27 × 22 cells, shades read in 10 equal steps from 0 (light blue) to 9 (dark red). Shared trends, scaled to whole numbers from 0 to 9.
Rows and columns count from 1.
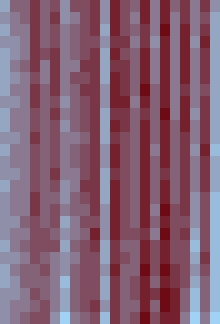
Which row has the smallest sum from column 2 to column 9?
27
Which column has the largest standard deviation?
18
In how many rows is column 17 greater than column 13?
26
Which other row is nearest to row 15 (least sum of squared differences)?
12
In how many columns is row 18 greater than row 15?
7
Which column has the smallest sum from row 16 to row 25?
22
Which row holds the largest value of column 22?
1
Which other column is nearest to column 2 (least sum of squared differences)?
3
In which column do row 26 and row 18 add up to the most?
17
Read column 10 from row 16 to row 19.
7 7 7 6
